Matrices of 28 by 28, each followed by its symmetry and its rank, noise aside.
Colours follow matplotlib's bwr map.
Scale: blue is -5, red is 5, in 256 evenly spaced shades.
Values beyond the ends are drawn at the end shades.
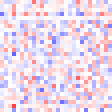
no symmetry, rank seven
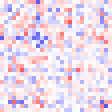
symmetric, rank six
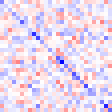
symmetric, rank six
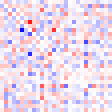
antisymmetric, rank six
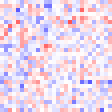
no symmetry, rank seven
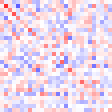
symmetric, rank seven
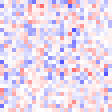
no symmetry, rank seven
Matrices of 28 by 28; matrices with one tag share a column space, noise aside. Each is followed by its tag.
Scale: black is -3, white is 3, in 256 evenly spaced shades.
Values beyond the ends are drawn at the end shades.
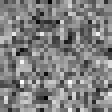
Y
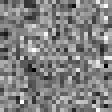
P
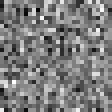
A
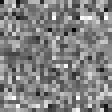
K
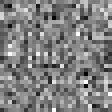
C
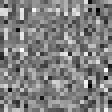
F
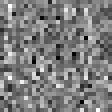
F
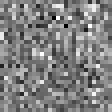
C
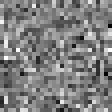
P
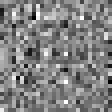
C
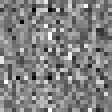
F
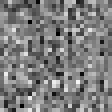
A
